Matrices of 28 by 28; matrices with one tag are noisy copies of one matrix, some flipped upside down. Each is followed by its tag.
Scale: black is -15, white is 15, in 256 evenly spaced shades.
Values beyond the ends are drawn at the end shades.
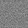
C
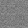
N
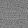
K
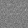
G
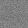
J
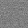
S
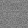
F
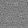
S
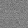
K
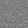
C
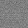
K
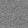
N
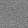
J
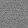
K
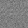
G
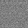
C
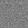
C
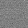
K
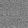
F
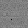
F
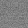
S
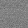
K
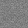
J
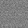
C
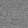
F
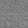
G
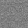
N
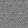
C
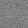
K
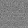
S
